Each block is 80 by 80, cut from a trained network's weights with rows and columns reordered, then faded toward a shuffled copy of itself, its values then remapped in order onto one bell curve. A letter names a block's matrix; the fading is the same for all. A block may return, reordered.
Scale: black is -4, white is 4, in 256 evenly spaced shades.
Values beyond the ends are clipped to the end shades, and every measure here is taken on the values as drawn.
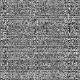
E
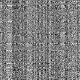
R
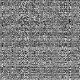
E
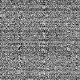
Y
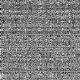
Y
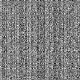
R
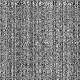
R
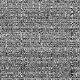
E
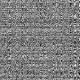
Y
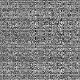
E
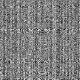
R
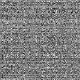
Y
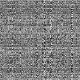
E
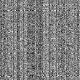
R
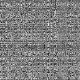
Y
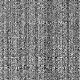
R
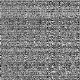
E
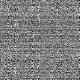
E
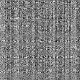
R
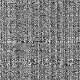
R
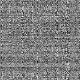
Y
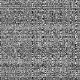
E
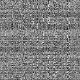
E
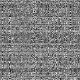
E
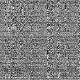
Y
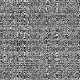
E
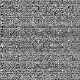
E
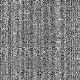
R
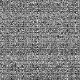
Y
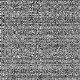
Y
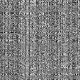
R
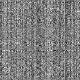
R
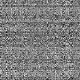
Y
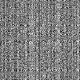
R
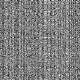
R
